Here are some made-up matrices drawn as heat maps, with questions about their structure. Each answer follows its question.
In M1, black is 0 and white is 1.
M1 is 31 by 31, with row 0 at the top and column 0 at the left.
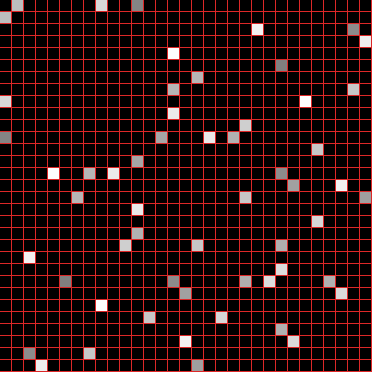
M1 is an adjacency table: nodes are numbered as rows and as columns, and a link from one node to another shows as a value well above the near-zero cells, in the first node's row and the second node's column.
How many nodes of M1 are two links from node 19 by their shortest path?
3
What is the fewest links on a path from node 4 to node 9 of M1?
2
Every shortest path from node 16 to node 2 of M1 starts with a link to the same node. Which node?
node 20
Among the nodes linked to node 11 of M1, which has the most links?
node 0
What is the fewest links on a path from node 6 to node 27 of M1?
4
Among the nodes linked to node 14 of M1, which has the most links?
node 23
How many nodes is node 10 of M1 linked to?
1
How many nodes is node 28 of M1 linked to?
2
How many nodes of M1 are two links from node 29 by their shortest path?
2
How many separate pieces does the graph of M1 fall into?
4
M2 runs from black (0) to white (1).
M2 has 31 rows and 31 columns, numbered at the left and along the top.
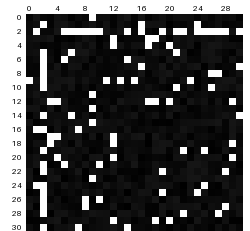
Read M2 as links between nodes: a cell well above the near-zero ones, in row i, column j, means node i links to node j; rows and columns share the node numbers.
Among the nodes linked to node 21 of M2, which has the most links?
node 2
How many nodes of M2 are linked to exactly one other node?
5
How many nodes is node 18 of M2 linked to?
3
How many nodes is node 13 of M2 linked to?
1
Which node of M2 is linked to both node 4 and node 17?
node 12
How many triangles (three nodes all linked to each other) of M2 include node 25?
2
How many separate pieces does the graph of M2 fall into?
2
